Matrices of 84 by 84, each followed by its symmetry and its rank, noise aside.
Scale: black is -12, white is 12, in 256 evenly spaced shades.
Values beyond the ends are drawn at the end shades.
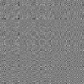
symmetric, rank four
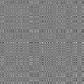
no symmetry, rank two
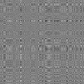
antisymmetric, rank two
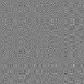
antisymmetric, rank four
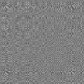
symmetric, rank three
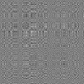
symmetric, rank two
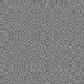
no symmetry, rank four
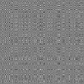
no symmetry, rank three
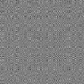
no symmetry, rank three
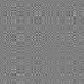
antisymmetric, rank two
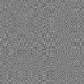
antisymmetric, rank four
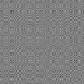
symmetric, rank two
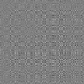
antisymmetric, rank two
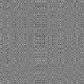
no symmetry, rank three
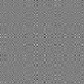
antisymmetric, rank two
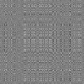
no symmetry, rank two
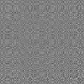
symmetric, rank three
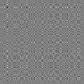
symmetric, rank two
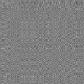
no symmetry, rank four
